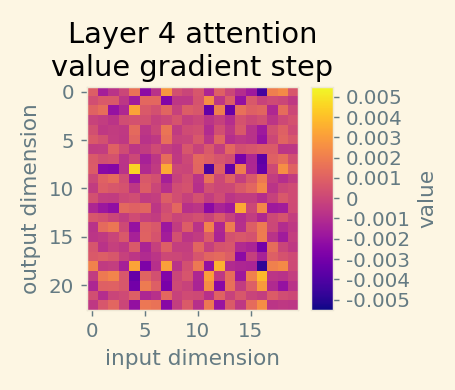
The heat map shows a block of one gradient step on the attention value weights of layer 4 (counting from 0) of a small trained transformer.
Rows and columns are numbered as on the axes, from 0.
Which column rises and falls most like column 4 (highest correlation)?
7
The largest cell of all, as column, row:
4, 8
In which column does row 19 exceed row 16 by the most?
16
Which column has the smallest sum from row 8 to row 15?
17
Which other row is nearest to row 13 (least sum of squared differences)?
11
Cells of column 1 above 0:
12
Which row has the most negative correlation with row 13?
15
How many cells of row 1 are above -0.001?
17
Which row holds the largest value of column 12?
18
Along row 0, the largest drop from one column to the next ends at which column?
5
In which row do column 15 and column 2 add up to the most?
19
